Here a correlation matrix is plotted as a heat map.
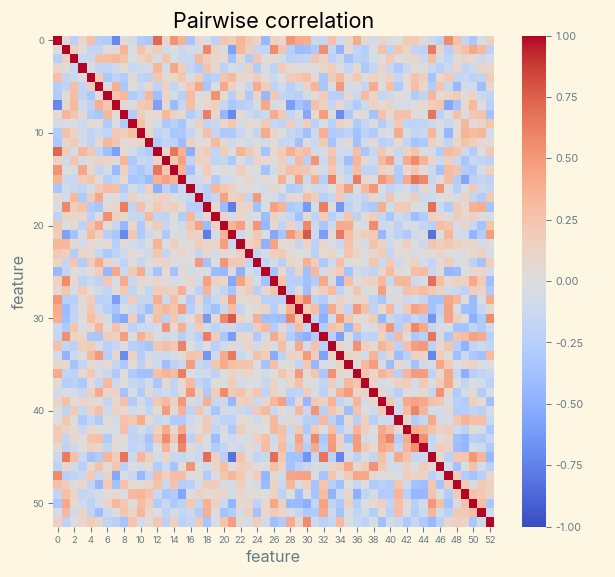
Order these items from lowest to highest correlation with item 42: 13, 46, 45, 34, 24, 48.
34, 48, 24, 46, 45, 13
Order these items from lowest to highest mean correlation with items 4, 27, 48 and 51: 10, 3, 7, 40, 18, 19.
7, 40, 19, 10, 3, 18
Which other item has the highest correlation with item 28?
30
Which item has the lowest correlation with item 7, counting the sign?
0
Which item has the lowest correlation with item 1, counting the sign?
21
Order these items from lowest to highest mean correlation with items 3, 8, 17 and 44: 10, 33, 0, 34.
34, 10, 0, 33
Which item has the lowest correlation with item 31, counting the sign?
35
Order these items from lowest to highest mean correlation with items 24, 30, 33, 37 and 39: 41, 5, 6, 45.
45, 41, 6, 5
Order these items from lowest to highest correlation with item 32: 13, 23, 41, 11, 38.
38, 13, 23, 11, 41
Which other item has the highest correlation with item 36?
15
